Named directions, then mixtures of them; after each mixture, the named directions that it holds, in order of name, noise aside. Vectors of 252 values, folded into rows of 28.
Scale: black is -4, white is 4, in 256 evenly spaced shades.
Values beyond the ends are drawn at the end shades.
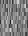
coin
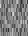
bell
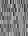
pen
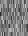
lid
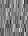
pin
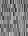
pen.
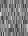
lid.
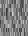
bell, pin.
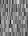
coin.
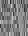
pen.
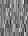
pin.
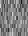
bell, pen.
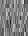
pin.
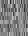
pen.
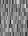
coin.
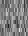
pen, pin.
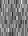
bell, pen.
